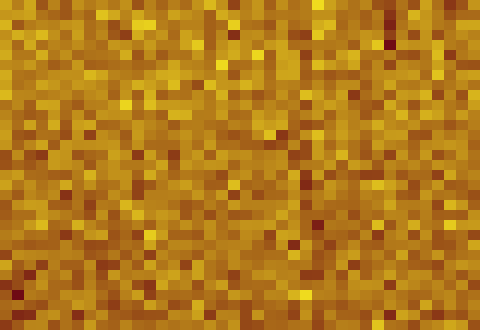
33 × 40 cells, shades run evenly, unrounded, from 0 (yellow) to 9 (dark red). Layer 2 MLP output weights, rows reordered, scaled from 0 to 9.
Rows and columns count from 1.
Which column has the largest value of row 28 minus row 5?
3
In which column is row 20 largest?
6
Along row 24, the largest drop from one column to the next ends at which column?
13
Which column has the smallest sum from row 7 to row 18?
27
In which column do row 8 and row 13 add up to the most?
26
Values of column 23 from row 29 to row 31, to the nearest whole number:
5 4 5
